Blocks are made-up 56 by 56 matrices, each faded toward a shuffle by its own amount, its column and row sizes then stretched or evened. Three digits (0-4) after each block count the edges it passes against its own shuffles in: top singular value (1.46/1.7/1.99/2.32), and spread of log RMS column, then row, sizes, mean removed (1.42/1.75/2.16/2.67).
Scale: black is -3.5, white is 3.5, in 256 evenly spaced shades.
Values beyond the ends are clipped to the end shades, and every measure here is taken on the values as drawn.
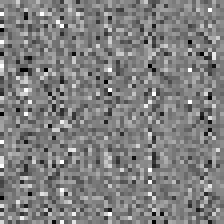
2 4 0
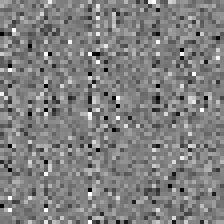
3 3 1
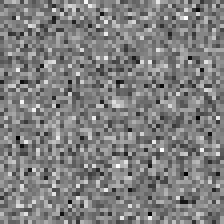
1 0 1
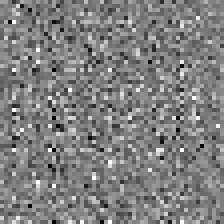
2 2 1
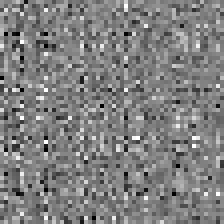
3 4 2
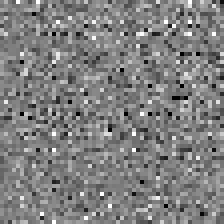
1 1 2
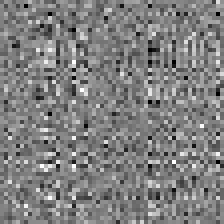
4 3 2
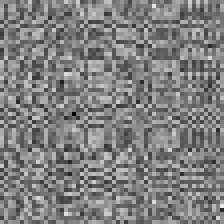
4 1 0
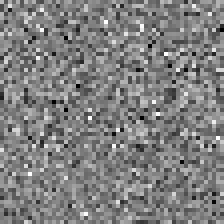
2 0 1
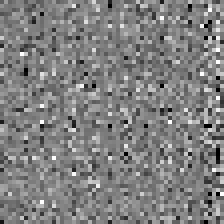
0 4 1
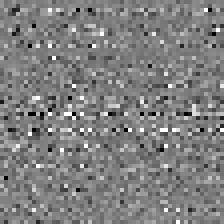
1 0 4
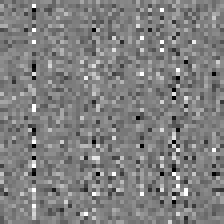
1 4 1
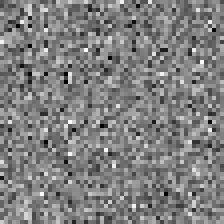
1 2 0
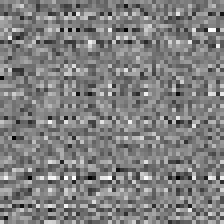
4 2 4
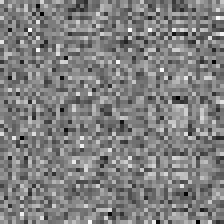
4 0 1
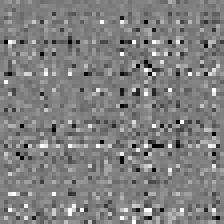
2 3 4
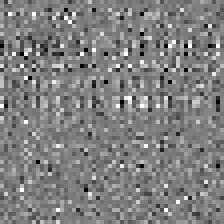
3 0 3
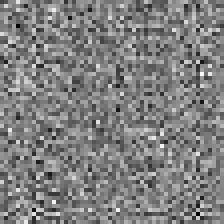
3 2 0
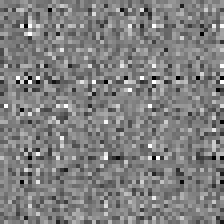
2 2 3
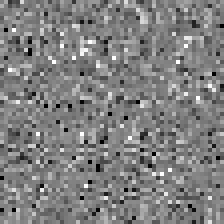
3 0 0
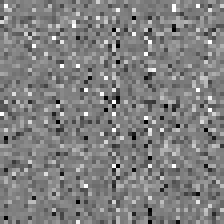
2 3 0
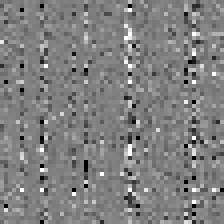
2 4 0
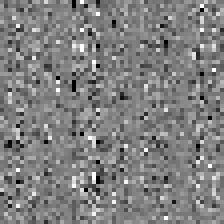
2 4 0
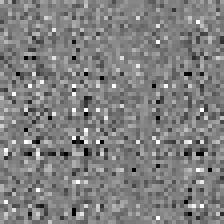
2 3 2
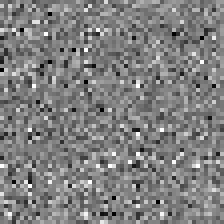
1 1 2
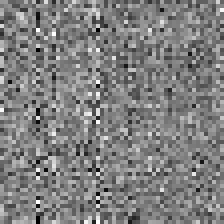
3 3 0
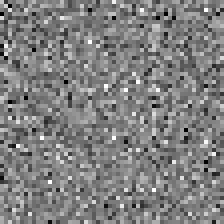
0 2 0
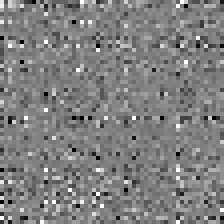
2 3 4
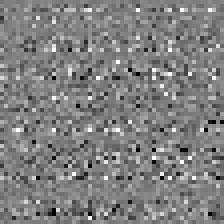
1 2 4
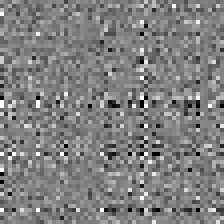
4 3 3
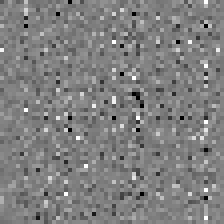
0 3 0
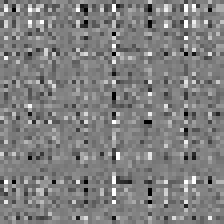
4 4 4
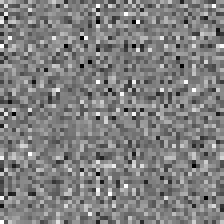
4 2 2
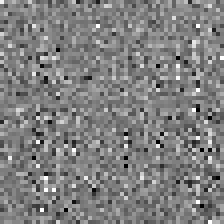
0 2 2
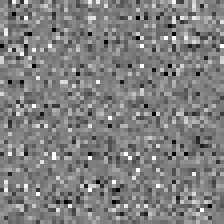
2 0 2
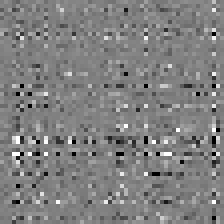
4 3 4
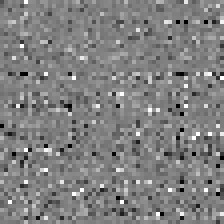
0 2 3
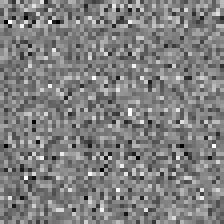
0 0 3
